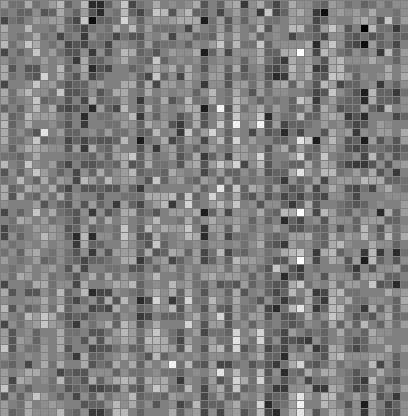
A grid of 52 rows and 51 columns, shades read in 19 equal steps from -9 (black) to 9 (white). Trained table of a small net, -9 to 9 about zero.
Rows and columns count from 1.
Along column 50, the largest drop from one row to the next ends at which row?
22
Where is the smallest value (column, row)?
46, 4
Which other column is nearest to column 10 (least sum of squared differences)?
50
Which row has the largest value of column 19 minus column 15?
14
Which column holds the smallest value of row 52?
35
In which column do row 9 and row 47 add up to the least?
36
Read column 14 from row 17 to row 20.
2 -3 -2 -2
